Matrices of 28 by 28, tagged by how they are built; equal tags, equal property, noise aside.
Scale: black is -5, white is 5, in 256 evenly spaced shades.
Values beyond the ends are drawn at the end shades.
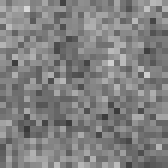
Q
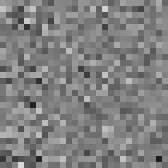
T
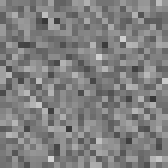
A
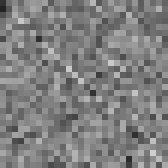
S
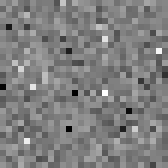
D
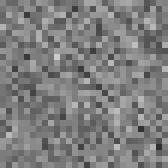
A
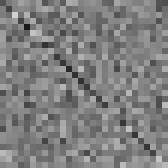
S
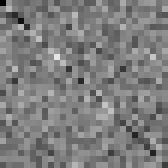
S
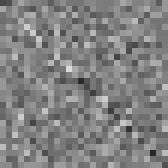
S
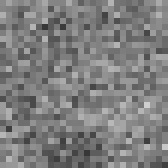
Q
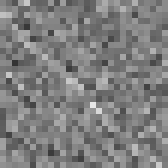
A
